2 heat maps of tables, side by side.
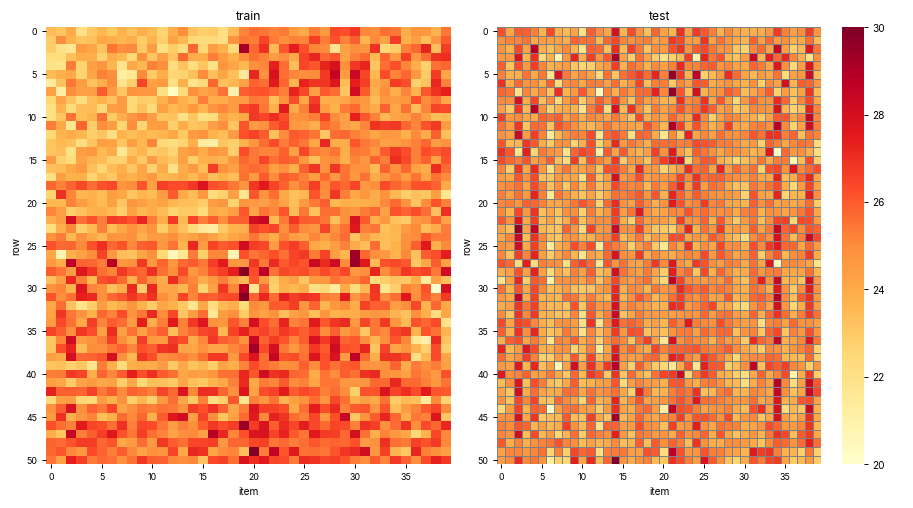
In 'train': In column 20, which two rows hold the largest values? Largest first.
49, 37
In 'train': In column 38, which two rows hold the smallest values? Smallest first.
30, 33
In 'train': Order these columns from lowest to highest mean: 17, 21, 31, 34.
17, 34, 31, 21
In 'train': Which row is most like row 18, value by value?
48
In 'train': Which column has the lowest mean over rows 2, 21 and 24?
2
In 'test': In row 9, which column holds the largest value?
4
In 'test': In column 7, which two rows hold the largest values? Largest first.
5, 7
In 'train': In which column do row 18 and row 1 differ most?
15
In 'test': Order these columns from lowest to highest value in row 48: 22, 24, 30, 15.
15, 30, 22, 24
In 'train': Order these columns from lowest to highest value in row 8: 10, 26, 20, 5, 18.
10, 5, 18, 20, 26
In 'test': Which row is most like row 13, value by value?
37
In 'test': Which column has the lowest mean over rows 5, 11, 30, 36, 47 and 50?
6
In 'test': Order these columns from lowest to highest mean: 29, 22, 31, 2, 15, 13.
29, 15, 13, 31, 22, 2
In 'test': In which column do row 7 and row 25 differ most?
2
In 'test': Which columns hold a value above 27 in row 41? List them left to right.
2, 34, 38
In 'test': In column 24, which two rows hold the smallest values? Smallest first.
3, 39
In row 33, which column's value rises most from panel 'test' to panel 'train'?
10
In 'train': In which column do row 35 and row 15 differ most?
6
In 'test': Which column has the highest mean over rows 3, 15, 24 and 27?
14
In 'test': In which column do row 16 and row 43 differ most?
36
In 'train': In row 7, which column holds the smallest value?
12
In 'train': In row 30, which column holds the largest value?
19
